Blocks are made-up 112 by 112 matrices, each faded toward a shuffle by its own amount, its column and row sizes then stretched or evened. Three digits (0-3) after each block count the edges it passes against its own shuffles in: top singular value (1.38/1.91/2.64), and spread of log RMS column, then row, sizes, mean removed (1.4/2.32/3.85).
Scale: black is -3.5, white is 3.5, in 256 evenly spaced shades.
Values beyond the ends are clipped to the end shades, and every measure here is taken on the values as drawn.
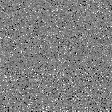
1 0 1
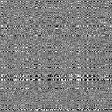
3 1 3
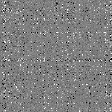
1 2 2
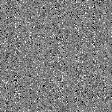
0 2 1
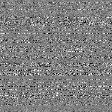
0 0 3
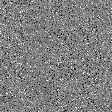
0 1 0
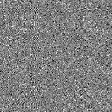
2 1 0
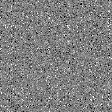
0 2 1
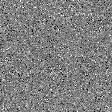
0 0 1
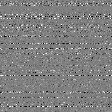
1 0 3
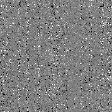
0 2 1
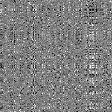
3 2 1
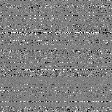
2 1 3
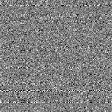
2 0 2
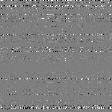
2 1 3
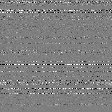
2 0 3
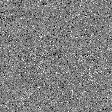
0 0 1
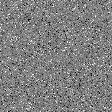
1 0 0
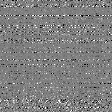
2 0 3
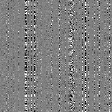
3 3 0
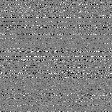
1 0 3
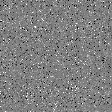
0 1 1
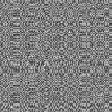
3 0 2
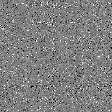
1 1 1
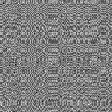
3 1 1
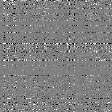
2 2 3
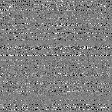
1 1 3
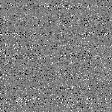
1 1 2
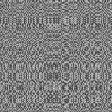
3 1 2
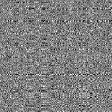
3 1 2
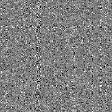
2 2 1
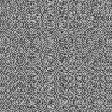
3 0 0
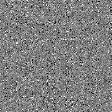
1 2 1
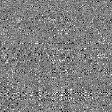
2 1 2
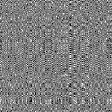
3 2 1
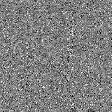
1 1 0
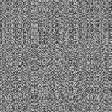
3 2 0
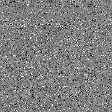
0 0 2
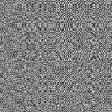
3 2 1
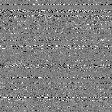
2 0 3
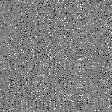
2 1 0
